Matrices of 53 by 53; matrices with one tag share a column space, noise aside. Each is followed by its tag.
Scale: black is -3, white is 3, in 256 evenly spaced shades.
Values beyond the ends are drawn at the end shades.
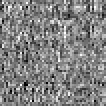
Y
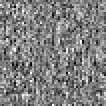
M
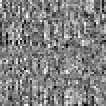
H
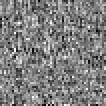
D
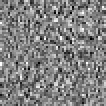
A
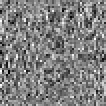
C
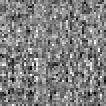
M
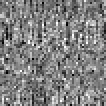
H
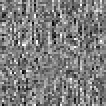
H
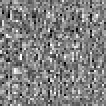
C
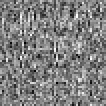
C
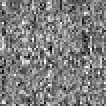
D
